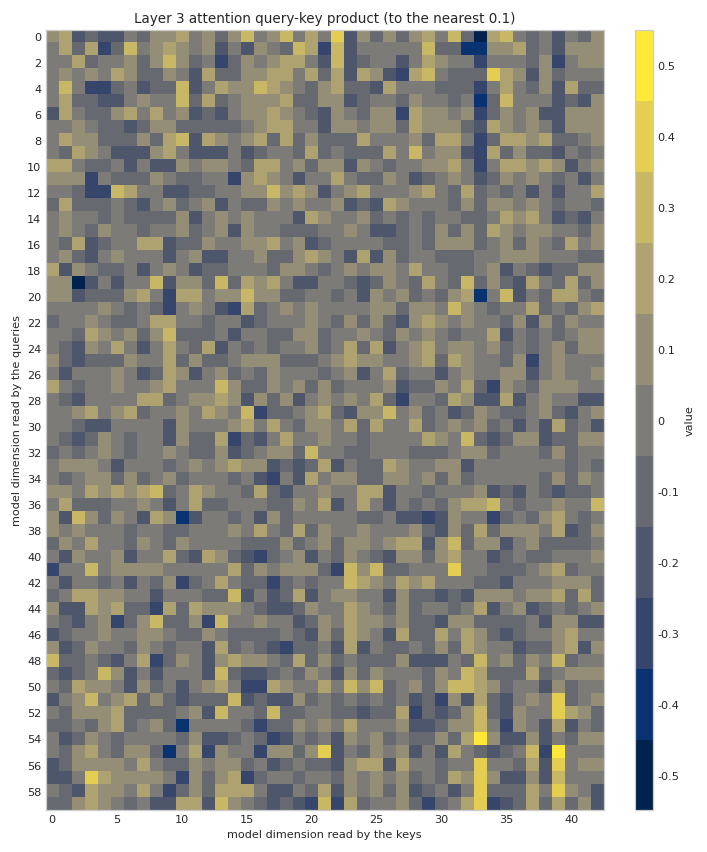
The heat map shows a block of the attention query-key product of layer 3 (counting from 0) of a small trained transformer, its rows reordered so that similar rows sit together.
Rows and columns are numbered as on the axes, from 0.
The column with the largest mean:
31
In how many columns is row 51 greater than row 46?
15
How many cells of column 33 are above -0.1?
35
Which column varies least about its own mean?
41
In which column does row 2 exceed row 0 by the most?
2
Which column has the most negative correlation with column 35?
33
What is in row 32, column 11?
-0.1
